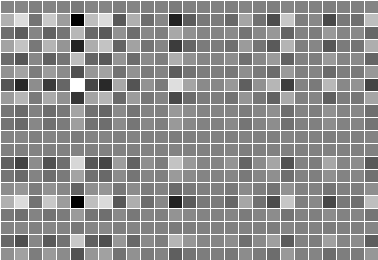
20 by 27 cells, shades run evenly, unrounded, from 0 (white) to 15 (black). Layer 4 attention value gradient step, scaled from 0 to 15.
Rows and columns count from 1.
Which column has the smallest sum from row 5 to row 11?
6
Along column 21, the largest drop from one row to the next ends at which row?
8
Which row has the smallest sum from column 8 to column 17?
7
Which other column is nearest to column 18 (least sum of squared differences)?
5
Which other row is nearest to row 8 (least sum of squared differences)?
4
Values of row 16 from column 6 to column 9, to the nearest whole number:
15 4 2 10
